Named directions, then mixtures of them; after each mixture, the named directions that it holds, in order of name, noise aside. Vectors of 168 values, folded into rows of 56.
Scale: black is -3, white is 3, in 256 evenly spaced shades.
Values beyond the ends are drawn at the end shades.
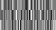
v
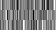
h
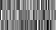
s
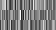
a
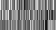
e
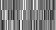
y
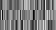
e, h, s.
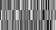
s, v.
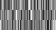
s, v.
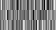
h.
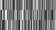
e, h, y.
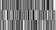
h.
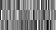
s.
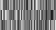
e, v, y.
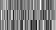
a, h, s.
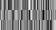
s, v.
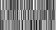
a, h, y.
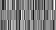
a, h, v.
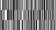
h, y.
